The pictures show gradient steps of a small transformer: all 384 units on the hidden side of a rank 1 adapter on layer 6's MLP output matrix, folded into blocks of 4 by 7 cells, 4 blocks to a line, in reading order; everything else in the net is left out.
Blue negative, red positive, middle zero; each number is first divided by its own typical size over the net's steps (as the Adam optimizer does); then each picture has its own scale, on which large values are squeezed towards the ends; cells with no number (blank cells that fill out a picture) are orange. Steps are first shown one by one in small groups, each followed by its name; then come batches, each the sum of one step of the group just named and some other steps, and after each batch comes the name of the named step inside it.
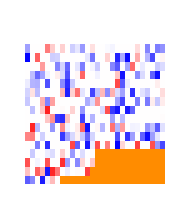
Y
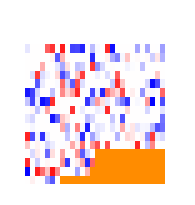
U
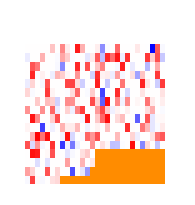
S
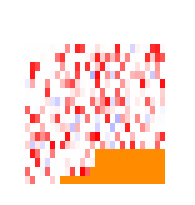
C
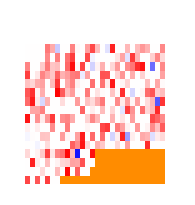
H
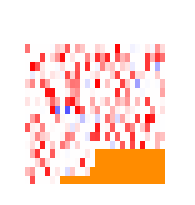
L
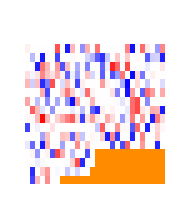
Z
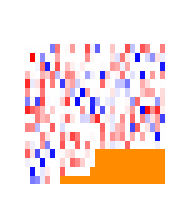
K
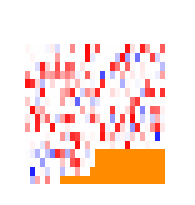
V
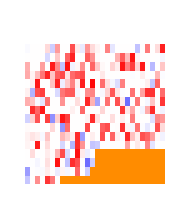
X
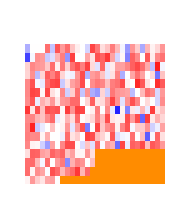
Y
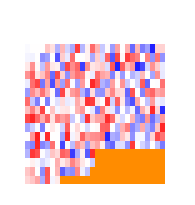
S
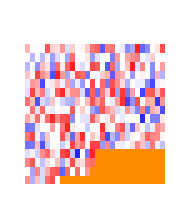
H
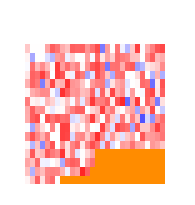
C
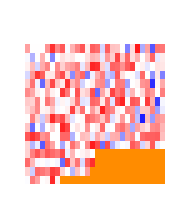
S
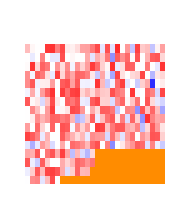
L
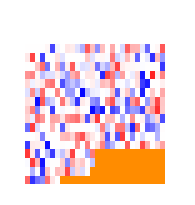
K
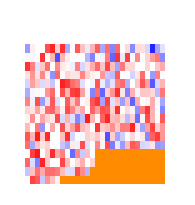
S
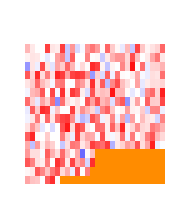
X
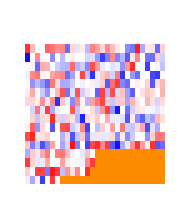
Y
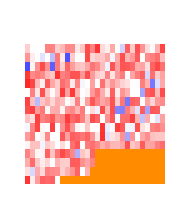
V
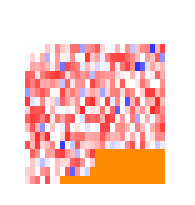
S
